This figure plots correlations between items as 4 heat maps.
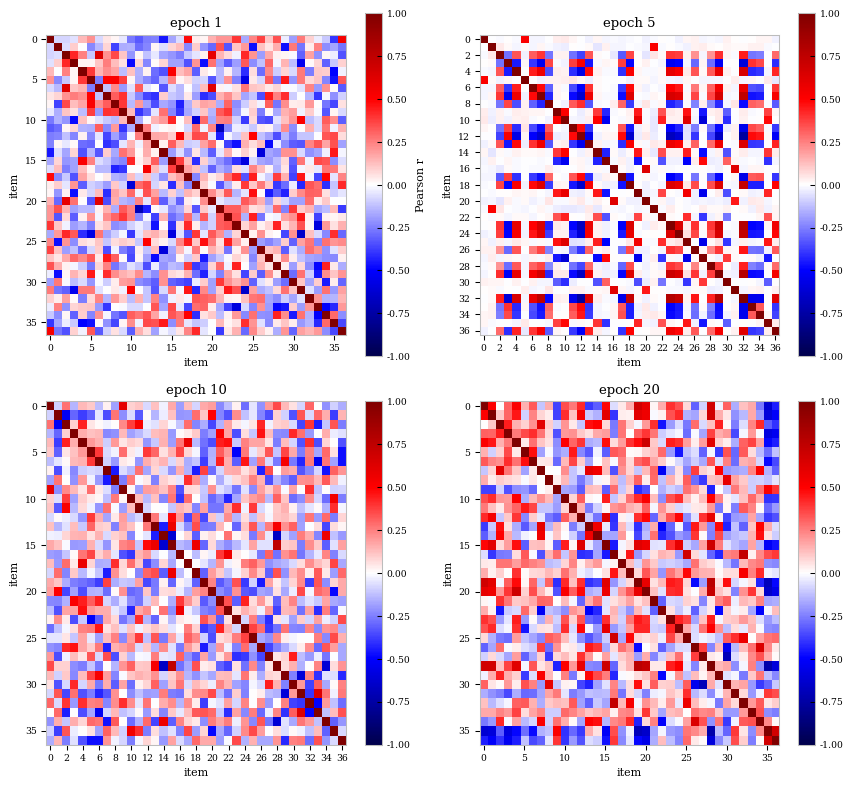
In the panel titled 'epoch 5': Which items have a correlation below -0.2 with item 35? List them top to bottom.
15, 27, 30
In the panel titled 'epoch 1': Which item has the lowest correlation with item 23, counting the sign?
33
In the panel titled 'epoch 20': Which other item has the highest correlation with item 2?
7
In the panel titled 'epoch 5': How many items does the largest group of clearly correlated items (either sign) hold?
20
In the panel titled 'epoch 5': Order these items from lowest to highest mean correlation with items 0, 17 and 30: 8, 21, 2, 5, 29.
29, 2, 21, 8, 5
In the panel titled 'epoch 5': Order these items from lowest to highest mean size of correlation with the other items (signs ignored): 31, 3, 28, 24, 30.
31, 30, 28, 3, 24
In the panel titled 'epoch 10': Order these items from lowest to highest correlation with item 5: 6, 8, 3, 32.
8, 3, 32, 6
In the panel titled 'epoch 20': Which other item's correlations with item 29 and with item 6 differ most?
5
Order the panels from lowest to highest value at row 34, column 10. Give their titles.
epoch 10, epoch 5, epoch 20, epoch 1
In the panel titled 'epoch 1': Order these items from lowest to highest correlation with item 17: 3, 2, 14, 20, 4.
3, 14, 2, 20, 4
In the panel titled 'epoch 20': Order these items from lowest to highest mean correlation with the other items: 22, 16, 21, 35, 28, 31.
35, 22, 31, 16, 21, 28
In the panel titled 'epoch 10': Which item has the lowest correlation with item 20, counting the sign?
35
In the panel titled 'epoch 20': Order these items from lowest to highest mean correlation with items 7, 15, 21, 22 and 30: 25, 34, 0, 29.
34, 25, 29, 0
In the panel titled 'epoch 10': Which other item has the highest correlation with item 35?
10
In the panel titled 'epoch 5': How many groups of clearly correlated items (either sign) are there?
5
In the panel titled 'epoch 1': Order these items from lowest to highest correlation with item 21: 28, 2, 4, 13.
4, 13, 2, 28
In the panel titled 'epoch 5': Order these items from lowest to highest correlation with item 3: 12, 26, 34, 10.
26, 10, 34, 12
